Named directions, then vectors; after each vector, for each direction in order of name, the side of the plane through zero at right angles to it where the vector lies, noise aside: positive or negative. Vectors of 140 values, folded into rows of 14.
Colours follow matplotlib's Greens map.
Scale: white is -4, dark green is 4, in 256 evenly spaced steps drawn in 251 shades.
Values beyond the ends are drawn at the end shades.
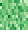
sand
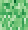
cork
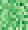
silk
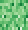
negative, negative, positive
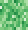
positive, positive, positive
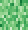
negative, negative, positive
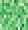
positive, positive, negative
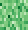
negative, positive, positive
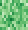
negative, positive, positive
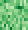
negative, positive, negative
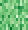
negative, positive, negative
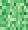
positive, negative, negative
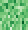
positive, negative, positive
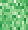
negative, negative, negative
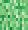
negative, positive, negative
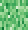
positive, negative, positive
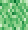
positive, positive, positive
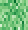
positive, positive, positive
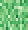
positive, negative, positive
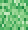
negative, negative, negative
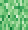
negative, positive, negative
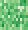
positive, negative, positive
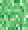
positive, positive, negative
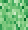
negative, negative, negative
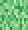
negative, positive, negative
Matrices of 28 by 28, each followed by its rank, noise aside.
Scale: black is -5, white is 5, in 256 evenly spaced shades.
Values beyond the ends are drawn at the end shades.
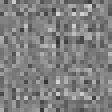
four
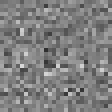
five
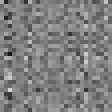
four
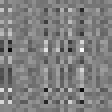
one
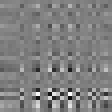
one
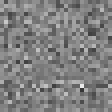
five
